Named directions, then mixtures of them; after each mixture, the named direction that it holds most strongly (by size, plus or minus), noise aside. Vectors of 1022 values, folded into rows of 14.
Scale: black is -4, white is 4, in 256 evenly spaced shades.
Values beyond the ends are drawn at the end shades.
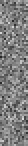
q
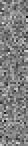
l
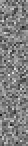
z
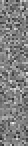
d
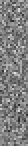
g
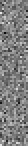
l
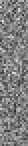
g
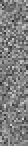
q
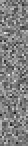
z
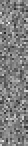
q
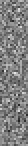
g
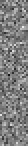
z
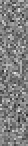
g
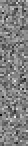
z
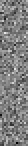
z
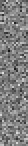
z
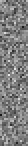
z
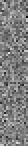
l
